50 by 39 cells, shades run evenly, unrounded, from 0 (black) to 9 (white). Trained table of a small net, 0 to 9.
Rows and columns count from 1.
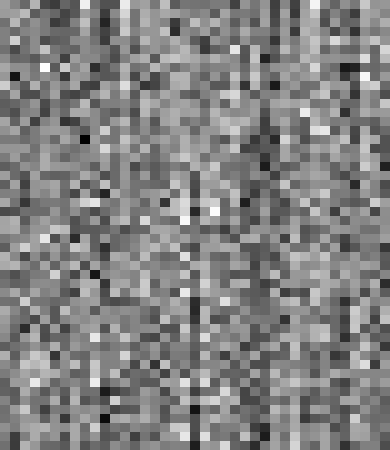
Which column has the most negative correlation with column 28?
13
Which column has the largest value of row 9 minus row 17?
26
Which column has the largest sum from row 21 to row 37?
19
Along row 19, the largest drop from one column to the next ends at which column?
39
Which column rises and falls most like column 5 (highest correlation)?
7
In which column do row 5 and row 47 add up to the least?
11
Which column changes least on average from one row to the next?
27
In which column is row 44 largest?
23
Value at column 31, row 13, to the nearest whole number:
8
